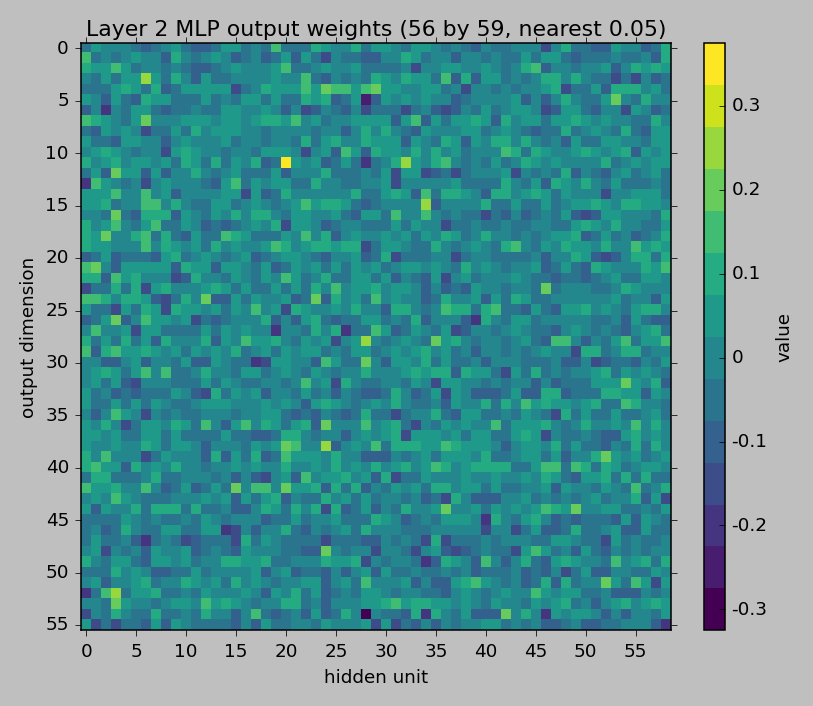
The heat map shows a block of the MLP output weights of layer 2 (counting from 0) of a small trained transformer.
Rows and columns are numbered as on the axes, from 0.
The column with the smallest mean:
51
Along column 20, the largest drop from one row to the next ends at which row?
12
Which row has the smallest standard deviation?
50
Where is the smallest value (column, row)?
28, 54
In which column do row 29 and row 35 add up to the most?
3
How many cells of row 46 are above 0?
12
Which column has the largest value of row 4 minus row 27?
26
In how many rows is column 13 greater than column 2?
23
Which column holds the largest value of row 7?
6
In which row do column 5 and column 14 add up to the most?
18
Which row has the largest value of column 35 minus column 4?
40
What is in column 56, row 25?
0.1
